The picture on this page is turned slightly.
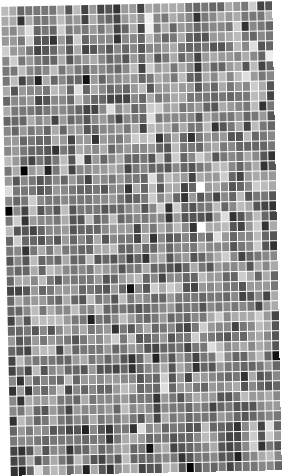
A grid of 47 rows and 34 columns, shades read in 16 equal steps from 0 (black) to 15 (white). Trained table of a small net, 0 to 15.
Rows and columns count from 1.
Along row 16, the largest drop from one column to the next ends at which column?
11
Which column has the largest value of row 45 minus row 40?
19
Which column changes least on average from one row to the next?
6
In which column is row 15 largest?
22
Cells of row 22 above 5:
23
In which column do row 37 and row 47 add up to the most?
4
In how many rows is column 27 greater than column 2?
23
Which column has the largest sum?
32
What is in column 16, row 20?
5
